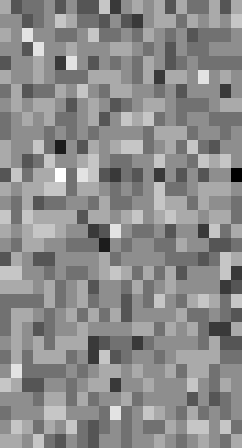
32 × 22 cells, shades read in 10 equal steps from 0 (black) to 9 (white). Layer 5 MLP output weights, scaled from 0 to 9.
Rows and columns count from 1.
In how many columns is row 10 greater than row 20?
5
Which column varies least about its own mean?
14
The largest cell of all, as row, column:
13, 6
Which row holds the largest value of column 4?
4
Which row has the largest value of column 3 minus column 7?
3
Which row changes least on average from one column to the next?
10
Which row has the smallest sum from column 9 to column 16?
25
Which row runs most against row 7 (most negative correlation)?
16
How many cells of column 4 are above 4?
20
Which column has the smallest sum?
21
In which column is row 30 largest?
11
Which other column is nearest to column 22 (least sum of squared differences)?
15
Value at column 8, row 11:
3
